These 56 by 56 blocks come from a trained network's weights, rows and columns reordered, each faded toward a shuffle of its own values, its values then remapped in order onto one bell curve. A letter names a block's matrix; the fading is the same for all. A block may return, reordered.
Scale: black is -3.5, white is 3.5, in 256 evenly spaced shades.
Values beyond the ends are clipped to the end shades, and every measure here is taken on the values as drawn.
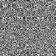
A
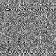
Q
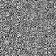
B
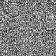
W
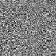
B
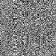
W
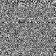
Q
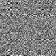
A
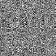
W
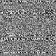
A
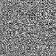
W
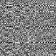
Q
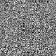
W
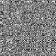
A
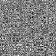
W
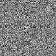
W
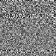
A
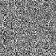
W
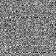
Q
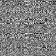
A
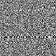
Q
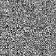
W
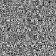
Q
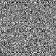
Q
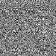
W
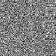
B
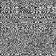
A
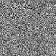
B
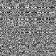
Q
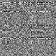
Q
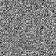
B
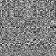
A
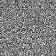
W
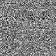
W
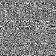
A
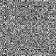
Q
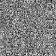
B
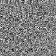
B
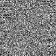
W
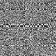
Q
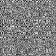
A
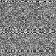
Q
